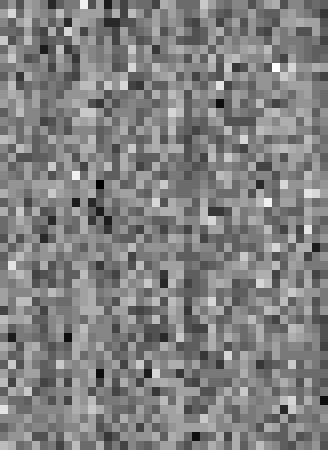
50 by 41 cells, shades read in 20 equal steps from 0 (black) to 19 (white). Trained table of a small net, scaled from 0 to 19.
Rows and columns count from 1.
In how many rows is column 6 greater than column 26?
16
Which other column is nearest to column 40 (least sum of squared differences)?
5
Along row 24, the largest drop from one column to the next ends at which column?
27
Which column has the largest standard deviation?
35
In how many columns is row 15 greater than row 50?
21
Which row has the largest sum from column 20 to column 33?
23
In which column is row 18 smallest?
26
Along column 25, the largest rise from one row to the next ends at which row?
50
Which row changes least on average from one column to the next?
33
